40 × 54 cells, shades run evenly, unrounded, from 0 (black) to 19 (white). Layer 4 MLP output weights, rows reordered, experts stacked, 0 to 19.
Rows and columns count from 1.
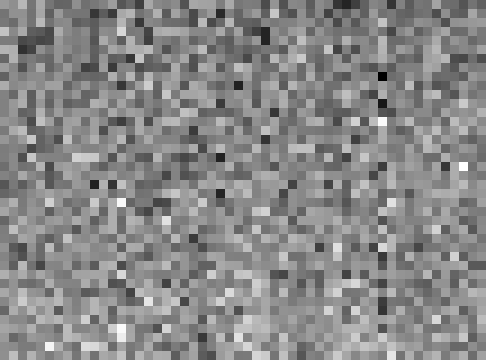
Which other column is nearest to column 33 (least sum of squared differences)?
1
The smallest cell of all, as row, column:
9, 43
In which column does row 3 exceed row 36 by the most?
23
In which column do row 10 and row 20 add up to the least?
27
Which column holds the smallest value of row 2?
25
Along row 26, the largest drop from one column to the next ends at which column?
50
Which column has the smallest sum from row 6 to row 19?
38
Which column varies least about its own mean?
45
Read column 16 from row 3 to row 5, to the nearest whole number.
4 9 9
